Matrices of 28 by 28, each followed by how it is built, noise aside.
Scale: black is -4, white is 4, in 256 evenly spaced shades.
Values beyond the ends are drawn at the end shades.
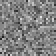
noise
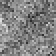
smooth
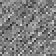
Hankel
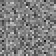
repeating rows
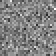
noise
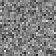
noise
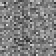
repeating rows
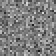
noise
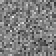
noise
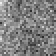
smooth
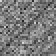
Hankel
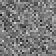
Toeplitz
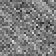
Toeplitz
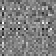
low rank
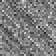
Toeplitz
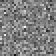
repeating rows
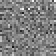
low rank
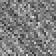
Toeplitz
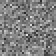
noise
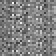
repeating rows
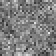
smooth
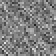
Toeplitz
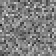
noise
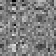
low rank
